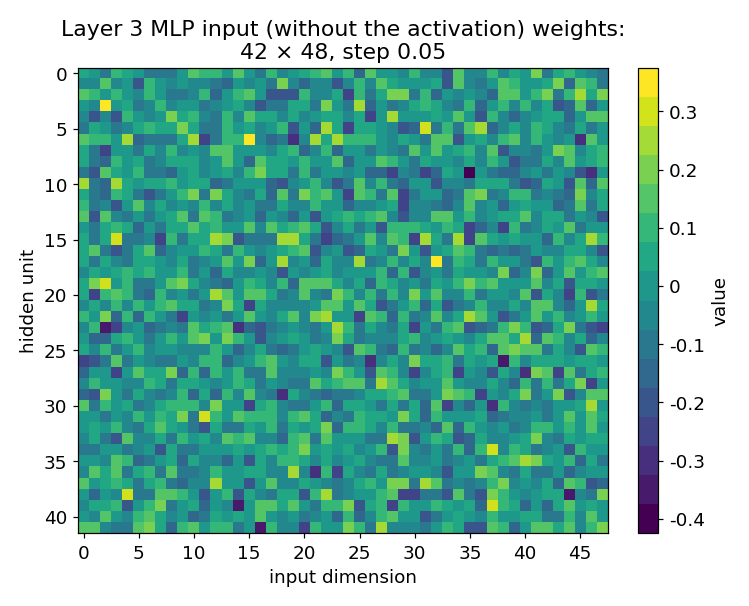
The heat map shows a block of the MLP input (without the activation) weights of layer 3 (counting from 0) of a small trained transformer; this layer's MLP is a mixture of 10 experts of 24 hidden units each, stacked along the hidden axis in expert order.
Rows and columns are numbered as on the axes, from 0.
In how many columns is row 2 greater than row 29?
27
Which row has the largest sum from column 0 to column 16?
31
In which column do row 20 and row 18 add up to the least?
18
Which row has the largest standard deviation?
15
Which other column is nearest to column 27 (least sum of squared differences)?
6
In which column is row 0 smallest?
33
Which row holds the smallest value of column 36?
29
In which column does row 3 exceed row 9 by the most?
35
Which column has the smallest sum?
30
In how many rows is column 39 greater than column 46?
20
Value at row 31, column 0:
0
